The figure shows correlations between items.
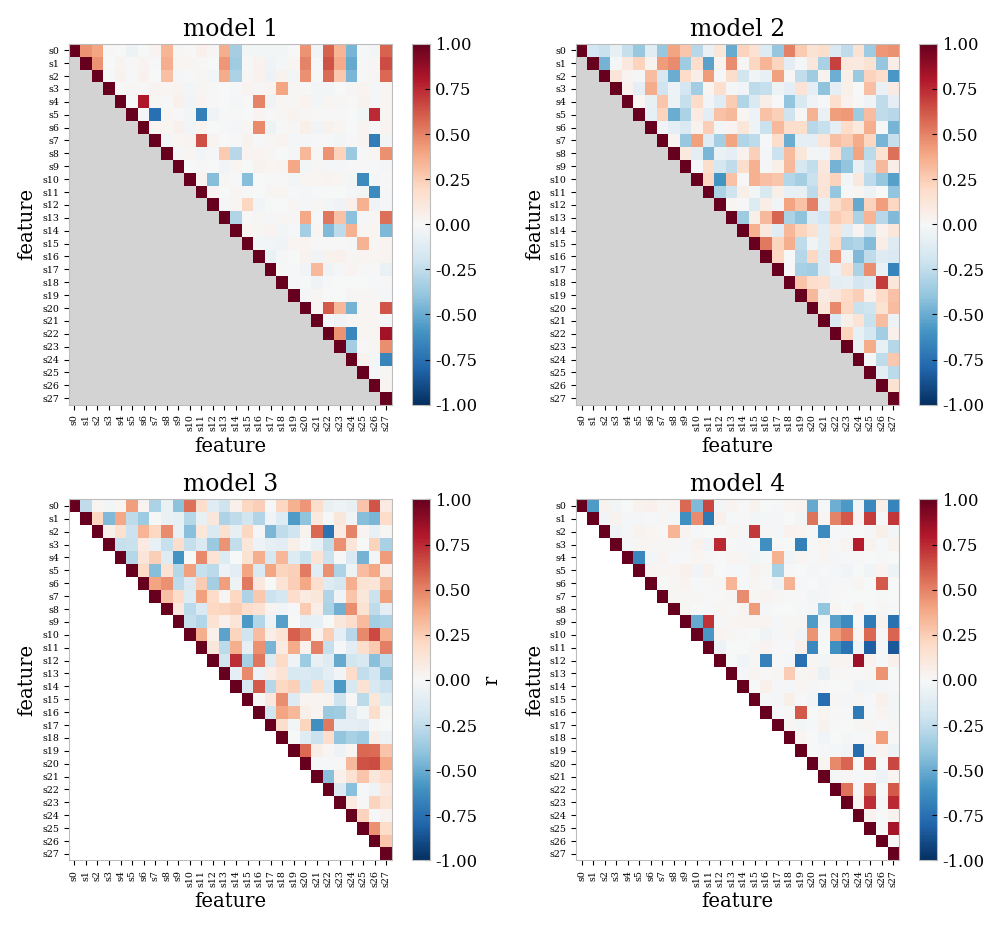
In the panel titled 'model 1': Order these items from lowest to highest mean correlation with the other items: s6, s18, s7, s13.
s7, s18, s6, s13
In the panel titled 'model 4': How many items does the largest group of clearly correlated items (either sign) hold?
10
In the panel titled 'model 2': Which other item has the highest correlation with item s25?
s17
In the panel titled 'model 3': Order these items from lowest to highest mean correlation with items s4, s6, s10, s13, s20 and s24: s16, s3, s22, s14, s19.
s22, s14, s3, s16, s19
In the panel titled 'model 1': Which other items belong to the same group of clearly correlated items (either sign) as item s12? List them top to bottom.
s10, s15, s25
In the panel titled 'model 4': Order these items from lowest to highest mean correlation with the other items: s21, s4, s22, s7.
s21, s4, s7, s22
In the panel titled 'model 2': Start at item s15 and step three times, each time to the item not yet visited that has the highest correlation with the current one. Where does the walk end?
s1
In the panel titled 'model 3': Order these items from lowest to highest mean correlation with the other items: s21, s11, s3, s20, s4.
s3, s4, s21, s11, s20
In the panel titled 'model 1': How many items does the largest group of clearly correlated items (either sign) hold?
11
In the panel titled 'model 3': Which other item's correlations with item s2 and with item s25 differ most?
s10
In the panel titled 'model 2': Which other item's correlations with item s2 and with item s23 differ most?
s22
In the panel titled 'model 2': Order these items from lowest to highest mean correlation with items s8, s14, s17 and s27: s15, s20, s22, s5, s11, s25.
s11, s5, s25, s20, s22, s15
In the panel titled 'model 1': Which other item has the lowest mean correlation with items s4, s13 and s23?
s24
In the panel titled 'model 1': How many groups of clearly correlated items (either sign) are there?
7
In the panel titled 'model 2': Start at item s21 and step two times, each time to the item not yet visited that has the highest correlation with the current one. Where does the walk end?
s18
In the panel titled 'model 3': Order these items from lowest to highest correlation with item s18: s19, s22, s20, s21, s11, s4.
s21, s20, s19, s11, s22, s4
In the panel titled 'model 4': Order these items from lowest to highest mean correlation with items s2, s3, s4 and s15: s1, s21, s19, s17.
s21, s19, s1, s17
